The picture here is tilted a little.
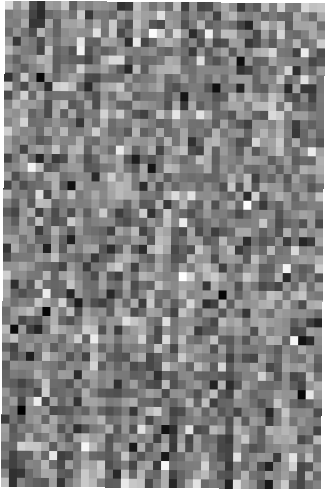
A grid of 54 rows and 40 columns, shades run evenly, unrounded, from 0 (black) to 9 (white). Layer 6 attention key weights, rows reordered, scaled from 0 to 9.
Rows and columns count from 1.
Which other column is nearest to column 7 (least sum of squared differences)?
16
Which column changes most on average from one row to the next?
5
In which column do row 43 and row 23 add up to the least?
27
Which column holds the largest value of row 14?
3
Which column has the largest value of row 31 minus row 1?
23
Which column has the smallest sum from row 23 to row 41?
22
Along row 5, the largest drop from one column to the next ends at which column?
18
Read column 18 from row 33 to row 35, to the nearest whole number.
5 2 4
